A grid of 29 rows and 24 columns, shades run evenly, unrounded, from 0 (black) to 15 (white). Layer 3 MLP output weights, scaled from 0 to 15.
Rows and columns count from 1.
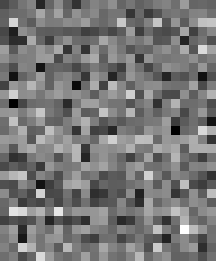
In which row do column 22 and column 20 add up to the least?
15
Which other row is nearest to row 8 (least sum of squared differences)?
1
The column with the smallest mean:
16
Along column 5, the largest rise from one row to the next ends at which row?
22
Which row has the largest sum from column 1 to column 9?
24
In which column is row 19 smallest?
5
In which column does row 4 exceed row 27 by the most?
3
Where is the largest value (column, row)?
21, 26
